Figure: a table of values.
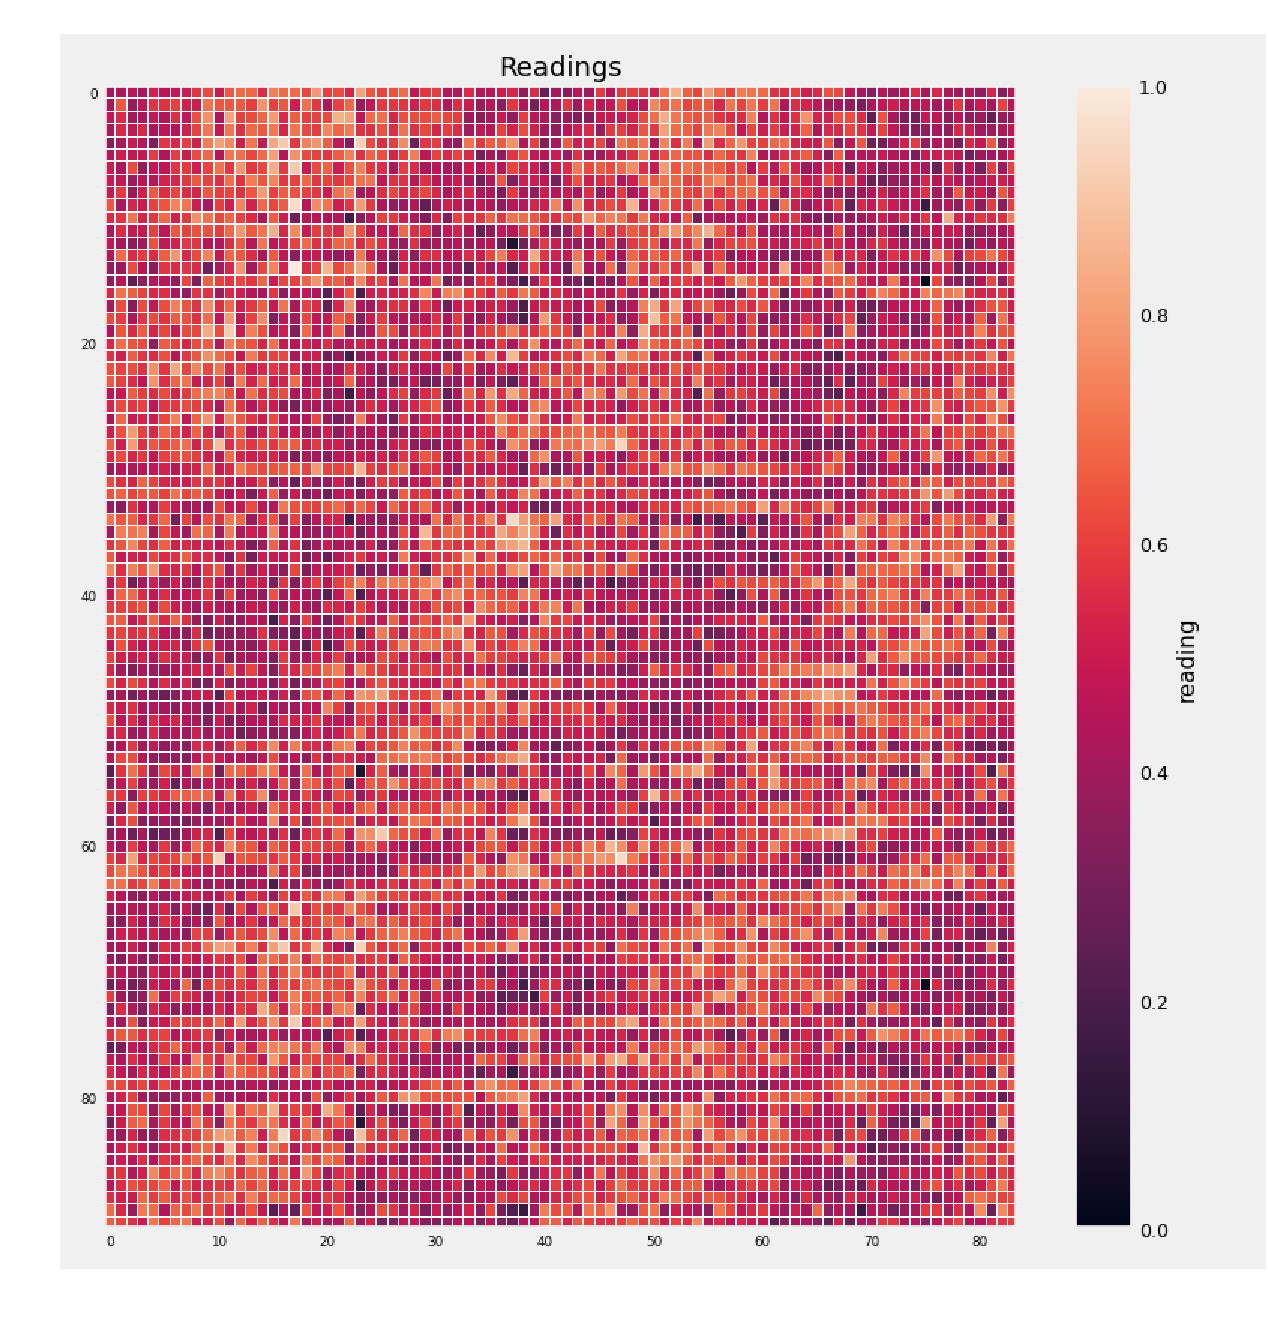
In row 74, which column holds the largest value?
17
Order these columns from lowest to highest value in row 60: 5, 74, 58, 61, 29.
74, 29, 5, 58, 61
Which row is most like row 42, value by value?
63
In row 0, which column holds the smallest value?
40
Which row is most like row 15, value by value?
71
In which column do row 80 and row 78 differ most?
37
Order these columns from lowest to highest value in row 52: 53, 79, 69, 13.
79, 69, 13, 53
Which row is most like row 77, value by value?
60
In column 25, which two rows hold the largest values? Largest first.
59, 48
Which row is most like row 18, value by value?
56
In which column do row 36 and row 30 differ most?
38
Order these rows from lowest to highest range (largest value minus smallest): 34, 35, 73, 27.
27, 73, 35, 34
